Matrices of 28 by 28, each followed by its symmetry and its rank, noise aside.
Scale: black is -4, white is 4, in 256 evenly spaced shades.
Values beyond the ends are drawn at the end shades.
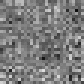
no symmetry, rank five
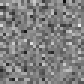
no symmetry, rank seven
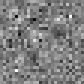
symmetric, rank five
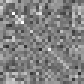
symmetric, rank seven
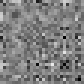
symmetric, rank six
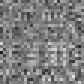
no symmetry, rank five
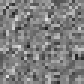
symmetric, rank seven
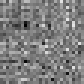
no symmetry, rank five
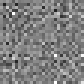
symmetric, rank five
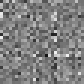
no symmetry, rank five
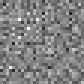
symmetric, rank seven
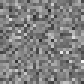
no symmetry, rank seven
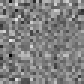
no symmetry, rank five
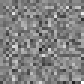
no symmetry, rank six
